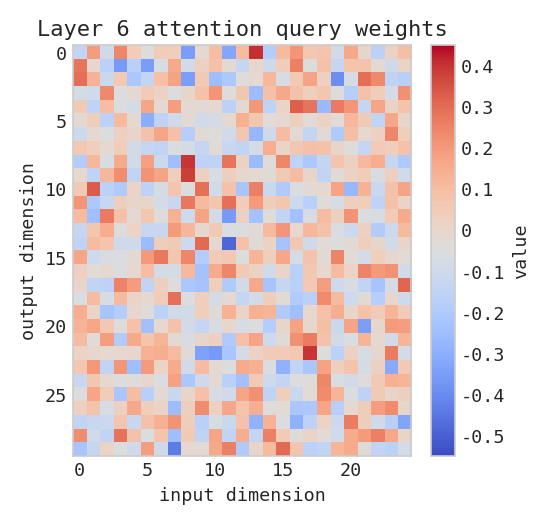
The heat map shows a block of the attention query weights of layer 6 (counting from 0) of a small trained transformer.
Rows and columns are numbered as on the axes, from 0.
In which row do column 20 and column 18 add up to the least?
10
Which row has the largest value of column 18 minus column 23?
23
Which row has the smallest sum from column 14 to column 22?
17
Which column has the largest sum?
18
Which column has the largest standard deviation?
11
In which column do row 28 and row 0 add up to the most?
3
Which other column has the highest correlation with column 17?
16
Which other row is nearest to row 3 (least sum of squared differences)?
13
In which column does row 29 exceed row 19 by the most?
15
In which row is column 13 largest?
0
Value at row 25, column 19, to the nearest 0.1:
0.1
